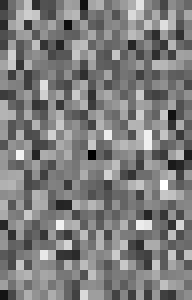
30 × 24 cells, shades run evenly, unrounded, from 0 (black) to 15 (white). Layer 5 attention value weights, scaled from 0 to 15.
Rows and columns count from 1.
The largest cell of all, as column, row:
21, 19
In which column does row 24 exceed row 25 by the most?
22
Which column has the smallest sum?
23
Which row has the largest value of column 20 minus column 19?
27
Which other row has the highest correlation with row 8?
14
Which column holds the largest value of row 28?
12
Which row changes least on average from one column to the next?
28
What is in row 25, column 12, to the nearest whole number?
7
